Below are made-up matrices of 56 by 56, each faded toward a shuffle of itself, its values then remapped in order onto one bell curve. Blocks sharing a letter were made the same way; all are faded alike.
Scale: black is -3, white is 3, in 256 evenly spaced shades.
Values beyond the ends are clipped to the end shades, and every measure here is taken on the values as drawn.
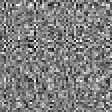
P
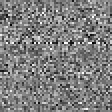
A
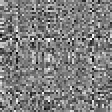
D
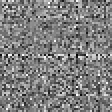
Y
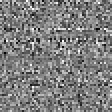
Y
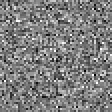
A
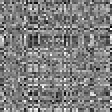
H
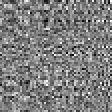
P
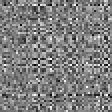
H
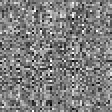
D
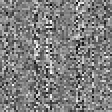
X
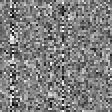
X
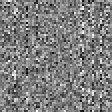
X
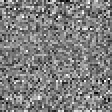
A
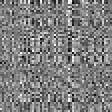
H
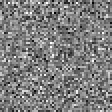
A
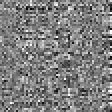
D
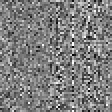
X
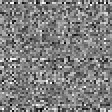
Y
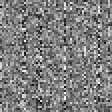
X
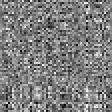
P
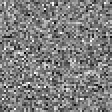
A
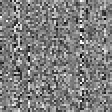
X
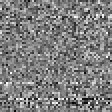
Y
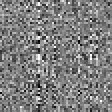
D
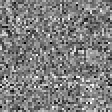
A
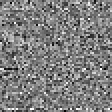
A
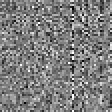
D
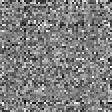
Y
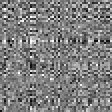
H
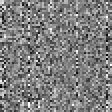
X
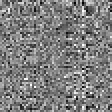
D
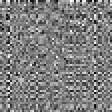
H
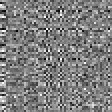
H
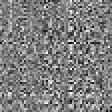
D
